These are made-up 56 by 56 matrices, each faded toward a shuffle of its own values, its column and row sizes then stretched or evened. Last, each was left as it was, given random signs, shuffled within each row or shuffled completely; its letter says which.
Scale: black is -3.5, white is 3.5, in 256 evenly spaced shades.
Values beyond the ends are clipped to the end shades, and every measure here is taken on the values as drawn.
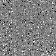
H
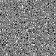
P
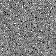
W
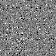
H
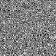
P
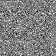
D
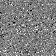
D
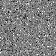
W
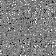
H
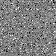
D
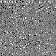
P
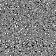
D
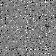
H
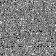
D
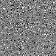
P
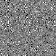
P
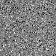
D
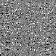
P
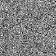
H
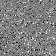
D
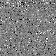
D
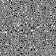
P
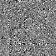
H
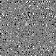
P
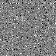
H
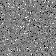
D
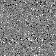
D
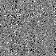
H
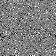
D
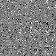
H
